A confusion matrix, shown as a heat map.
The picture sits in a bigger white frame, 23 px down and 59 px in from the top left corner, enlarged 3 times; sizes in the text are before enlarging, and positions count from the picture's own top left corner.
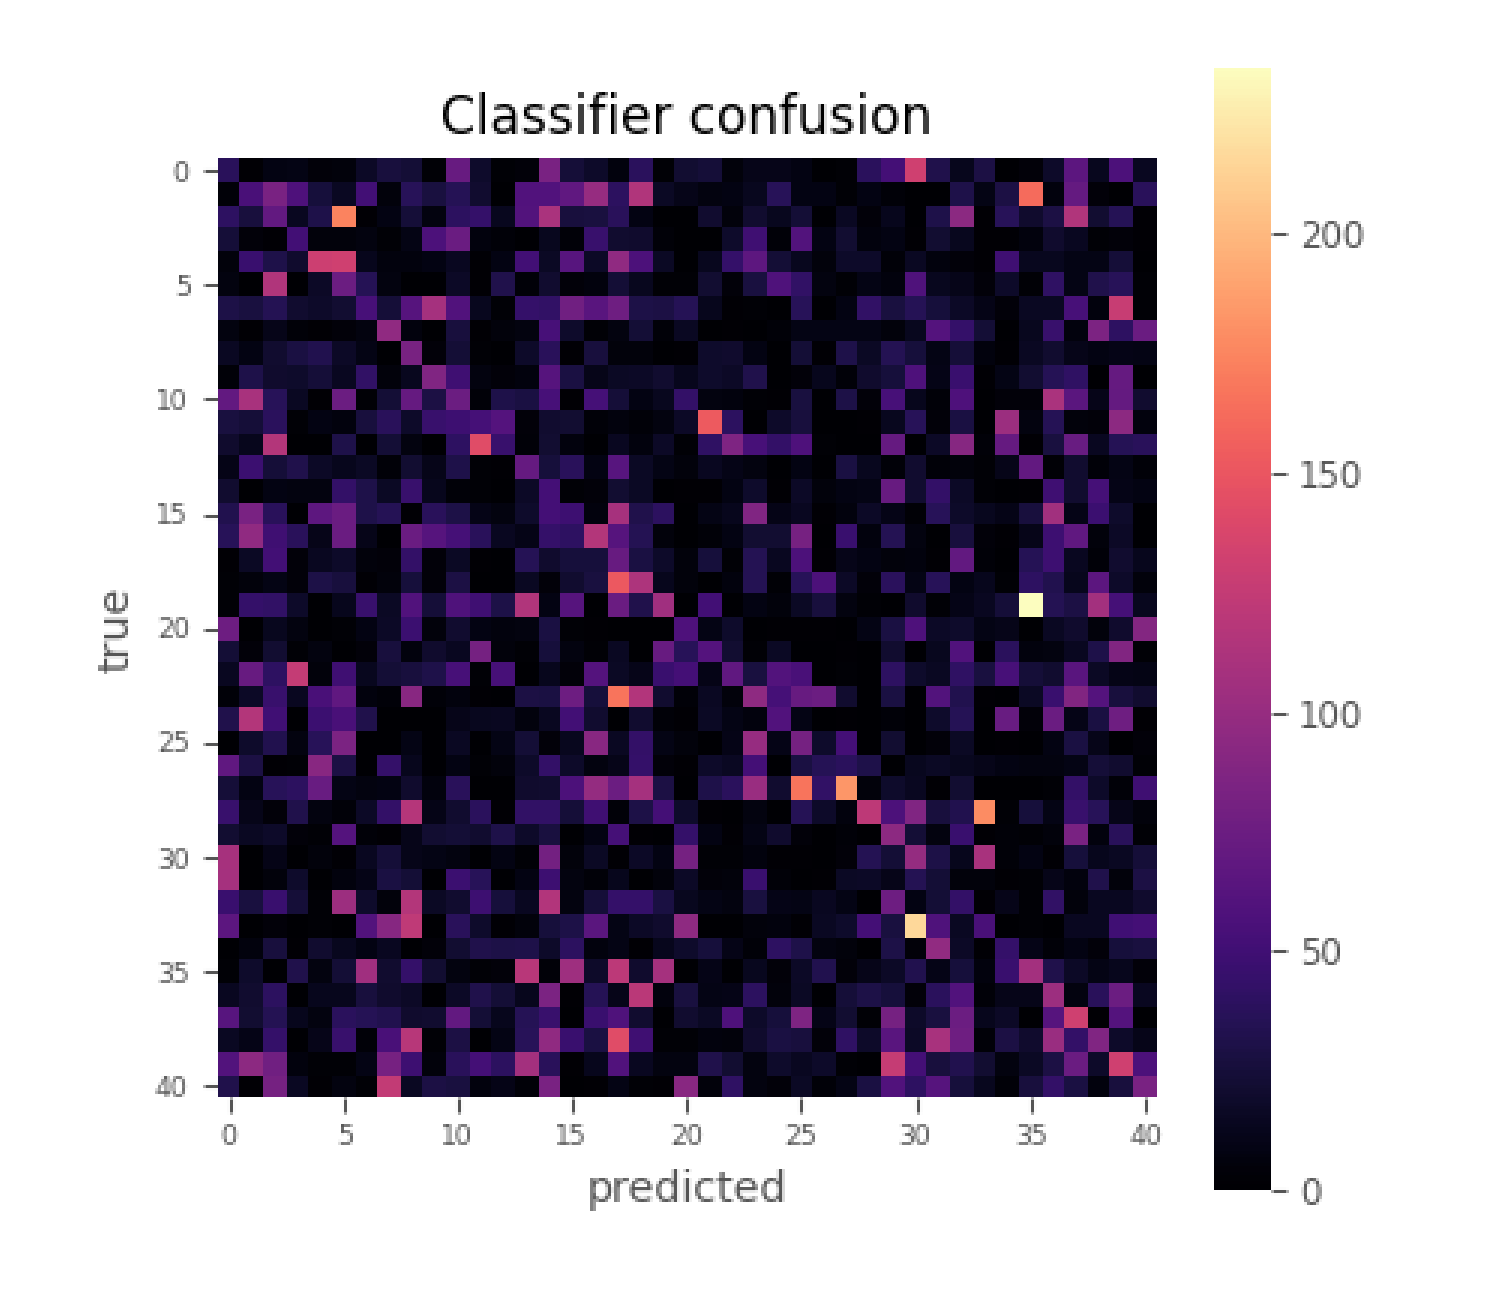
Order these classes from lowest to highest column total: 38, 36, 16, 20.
20, 38, 16, 36
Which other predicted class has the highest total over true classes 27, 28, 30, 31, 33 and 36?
0
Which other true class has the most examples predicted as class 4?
26
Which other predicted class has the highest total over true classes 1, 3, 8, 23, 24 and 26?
18
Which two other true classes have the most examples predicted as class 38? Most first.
19, 7
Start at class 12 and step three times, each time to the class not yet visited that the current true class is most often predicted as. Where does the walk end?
39
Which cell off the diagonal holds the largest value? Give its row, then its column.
19, 35
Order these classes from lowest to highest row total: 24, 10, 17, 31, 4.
31, 17, 24, 4, 10
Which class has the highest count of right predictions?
27
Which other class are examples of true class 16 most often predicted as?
1
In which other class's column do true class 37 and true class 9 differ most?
25
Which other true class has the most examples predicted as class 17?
23
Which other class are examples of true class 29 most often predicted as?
37
